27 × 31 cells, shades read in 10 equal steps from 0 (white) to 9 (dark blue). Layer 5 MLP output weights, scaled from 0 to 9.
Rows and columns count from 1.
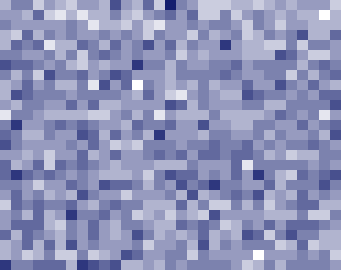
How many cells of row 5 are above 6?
2
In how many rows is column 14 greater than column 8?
9
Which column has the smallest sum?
6
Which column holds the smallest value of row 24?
25
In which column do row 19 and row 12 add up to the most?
20
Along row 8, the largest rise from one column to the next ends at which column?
5
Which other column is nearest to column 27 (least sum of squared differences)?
29
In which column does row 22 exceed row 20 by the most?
7
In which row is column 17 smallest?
10
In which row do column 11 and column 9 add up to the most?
27
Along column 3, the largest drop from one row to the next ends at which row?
26
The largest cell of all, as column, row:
16, 1
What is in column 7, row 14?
4
